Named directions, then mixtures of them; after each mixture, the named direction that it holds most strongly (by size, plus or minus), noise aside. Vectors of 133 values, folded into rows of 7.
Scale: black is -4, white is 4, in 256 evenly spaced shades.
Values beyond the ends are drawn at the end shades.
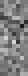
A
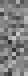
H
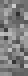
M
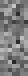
M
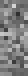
M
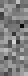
A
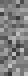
H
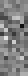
A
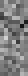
A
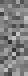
H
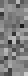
H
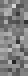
M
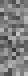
H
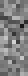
A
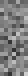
H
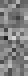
H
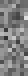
M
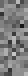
H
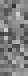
M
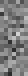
H
